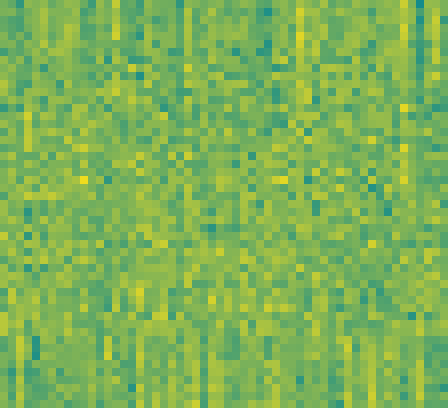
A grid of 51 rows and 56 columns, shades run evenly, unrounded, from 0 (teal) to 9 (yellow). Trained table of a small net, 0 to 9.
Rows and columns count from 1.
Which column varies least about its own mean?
7
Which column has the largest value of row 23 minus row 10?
11
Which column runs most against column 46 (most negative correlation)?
5
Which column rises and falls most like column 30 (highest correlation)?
29
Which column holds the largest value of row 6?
38
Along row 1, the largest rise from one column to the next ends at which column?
54
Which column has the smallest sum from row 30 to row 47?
13
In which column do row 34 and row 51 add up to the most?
25
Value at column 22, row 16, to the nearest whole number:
4
